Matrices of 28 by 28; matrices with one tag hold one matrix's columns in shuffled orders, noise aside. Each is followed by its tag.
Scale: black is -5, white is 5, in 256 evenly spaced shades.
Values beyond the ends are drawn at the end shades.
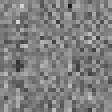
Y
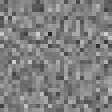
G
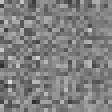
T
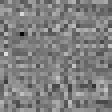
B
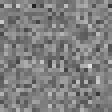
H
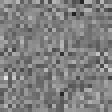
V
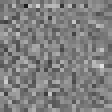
H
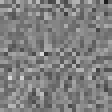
V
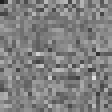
V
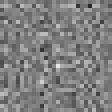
H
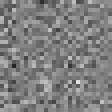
T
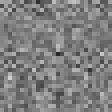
V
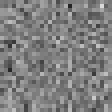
Y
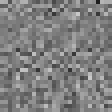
V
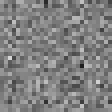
T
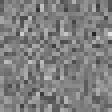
G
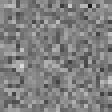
H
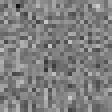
Y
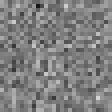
Y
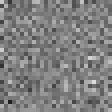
T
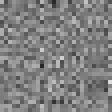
T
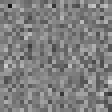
H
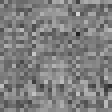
B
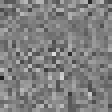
V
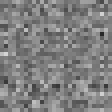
B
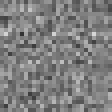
G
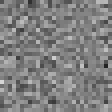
T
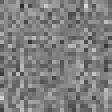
Y
